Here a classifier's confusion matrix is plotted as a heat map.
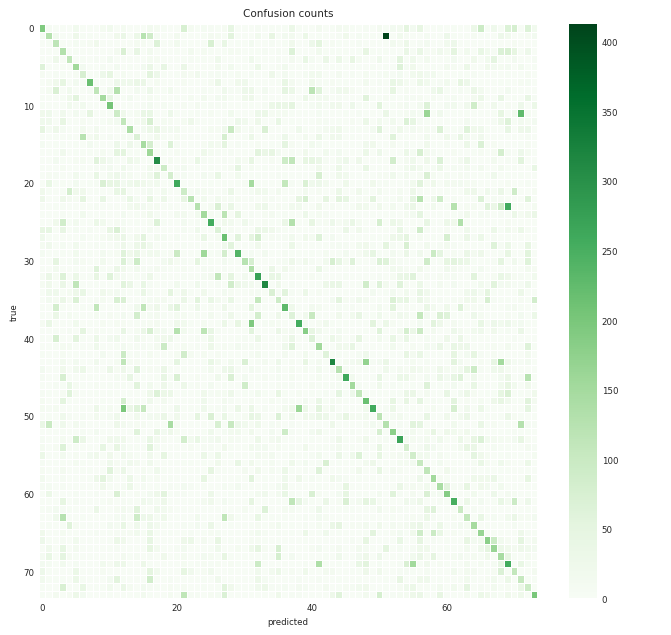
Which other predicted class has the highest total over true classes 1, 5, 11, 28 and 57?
51
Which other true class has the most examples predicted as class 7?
11
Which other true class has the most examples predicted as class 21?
73
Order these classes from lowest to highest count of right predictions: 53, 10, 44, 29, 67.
44, 67, 10, 29, 53
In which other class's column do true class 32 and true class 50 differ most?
26
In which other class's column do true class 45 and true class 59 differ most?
72
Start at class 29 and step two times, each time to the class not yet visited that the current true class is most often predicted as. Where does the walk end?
27
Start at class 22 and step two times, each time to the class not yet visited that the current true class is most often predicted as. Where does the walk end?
42
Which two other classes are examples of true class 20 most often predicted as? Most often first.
31, 36
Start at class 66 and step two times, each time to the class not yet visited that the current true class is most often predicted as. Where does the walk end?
35
